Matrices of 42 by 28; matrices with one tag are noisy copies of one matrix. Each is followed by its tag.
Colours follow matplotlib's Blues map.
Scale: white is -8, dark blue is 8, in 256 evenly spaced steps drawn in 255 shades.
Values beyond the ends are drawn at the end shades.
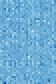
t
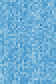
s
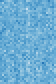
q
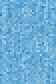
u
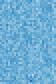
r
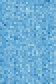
q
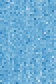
q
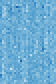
u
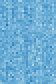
r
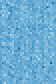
u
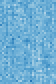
r
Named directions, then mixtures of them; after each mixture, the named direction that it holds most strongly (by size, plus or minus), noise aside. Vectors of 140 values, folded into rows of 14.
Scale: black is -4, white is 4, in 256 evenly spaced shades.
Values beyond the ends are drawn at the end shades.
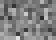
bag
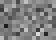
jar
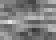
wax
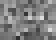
bag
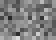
bag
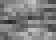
wax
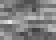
wax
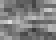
wax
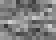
wax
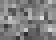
bag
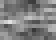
wax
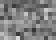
bag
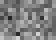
bag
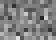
bag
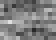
wax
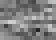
wax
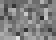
bag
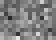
bag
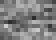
wax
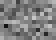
jar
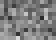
bag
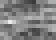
wax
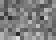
bag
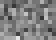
bag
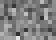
bag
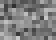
bag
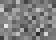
jar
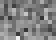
bag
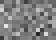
jar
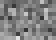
bag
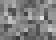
bag
